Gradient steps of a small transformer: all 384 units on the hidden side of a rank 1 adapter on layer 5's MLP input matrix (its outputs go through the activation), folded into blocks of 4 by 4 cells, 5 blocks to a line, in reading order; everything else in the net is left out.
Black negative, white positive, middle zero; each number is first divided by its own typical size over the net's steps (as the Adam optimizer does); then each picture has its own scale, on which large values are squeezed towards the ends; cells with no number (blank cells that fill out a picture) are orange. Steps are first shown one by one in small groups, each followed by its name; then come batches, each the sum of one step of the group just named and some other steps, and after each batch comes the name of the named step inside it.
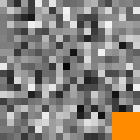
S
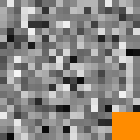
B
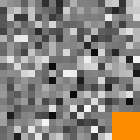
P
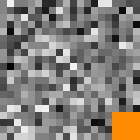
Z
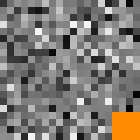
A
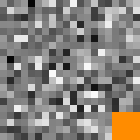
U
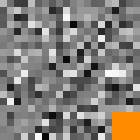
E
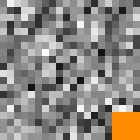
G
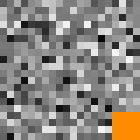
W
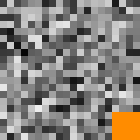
B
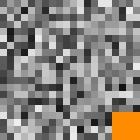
Z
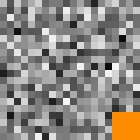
E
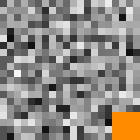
B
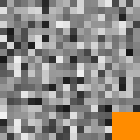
B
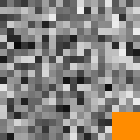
B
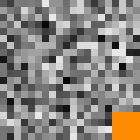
W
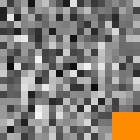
U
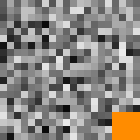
B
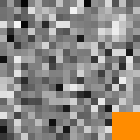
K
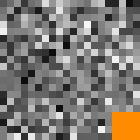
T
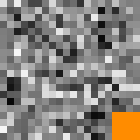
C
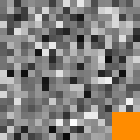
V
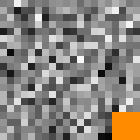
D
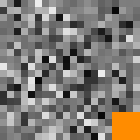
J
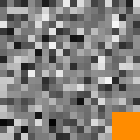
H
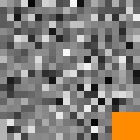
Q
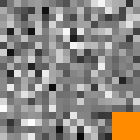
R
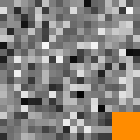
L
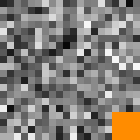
T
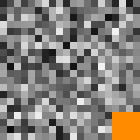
T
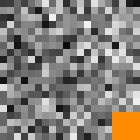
T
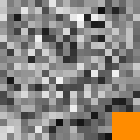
C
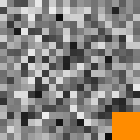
J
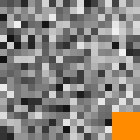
K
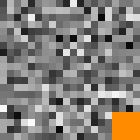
Q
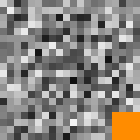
V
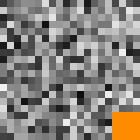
L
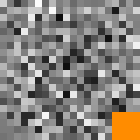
J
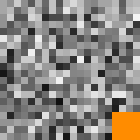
D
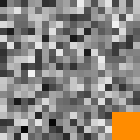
H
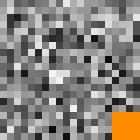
V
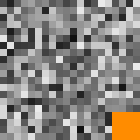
R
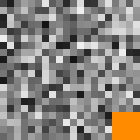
L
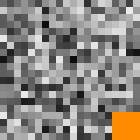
L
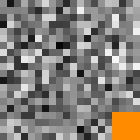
Q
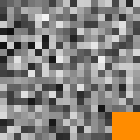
H
